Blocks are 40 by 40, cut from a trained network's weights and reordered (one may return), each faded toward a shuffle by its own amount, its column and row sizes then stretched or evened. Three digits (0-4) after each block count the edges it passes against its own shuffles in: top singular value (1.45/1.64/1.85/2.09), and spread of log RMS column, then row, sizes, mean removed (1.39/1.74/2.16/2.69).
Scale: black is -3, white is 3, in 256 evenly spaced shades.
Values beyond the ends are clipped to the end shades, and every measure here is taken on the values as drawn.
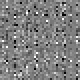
1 4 0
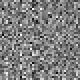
2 1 1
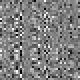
3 4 1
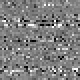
1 0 4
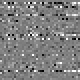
3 1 4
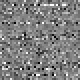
1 0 4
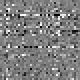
3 2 4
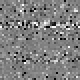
1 0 4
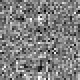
2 3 0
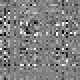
0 4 4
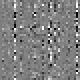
3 4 1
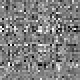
3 2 3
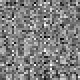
3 1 2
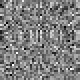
3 1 1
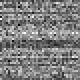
3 2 0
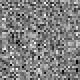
2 2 0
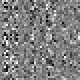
2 4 0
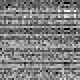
4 1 0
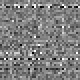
0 1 4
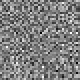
4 1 0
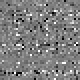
1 1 4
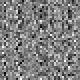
4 3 0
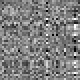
4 3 2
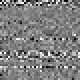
3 1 4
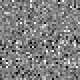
0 0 1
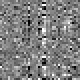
4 3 2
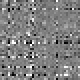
4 4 3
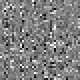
0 3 0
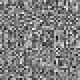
3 0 0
